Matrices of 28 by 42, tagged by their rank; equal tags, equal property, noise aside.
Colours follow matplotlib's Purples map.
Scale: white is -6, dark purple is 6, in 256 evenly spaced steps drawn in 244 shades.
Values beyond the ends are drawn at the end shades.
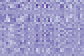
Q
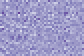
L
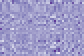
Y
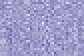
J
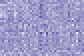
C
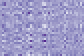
Q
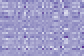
Q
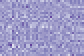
Y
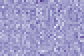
C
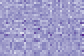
Y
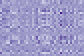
Q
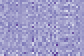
Y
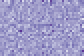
C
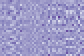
Q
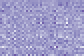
Y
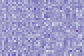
C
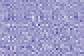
J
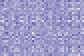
Y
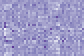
Y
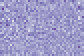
L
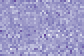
C
